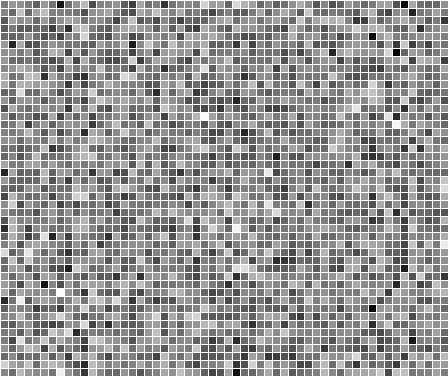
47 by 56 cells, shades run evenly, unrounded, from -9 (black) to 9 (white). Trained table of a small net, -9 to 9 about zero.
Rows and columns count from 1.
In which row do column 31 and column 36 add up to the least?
45
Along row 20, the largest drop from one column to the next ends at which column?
46
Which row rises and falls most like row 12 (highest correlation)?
38
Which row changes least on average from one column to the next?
18
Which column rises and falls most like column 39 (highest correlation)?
3
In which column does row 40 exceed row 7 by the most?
50
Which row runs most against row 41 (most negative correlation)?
11
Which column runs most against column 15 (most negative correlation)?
29
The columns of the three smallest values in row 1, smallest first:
51, 8, 21
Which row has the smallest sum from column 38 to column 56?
44
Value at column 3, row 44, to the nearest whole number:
2
